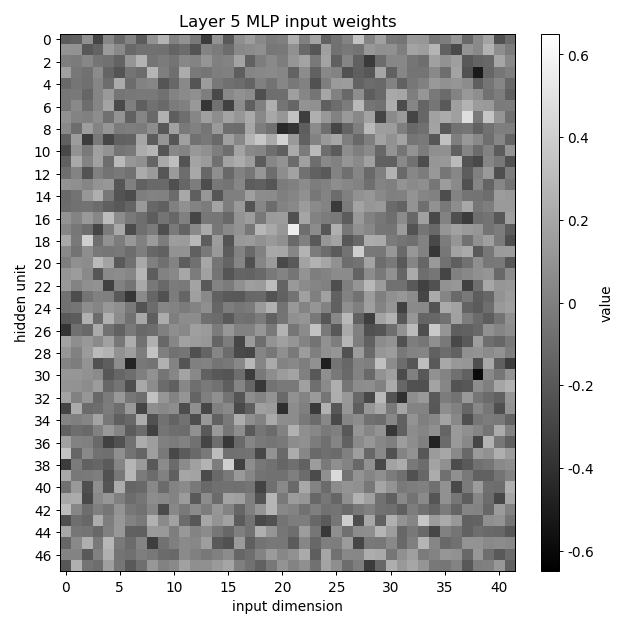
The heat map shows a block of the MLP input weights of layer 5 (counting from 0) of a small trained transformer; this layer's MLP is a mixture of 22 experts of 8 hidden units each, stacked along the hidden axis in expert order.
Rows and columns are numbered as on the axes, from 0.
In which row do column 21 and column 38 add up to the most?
17
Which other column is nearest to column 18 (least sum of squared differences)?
19
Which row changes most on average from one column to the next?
33
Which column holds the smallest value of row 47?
28
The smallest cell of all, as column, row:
38, 30
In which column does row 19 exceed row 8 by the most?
20
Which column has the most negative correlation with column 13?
29
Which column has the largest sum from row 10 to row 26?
22
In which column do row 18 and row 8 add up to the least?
21
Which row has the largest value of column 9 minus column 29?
7
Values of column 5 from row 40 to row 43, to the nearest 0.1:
0.2 0 0.1 0.1
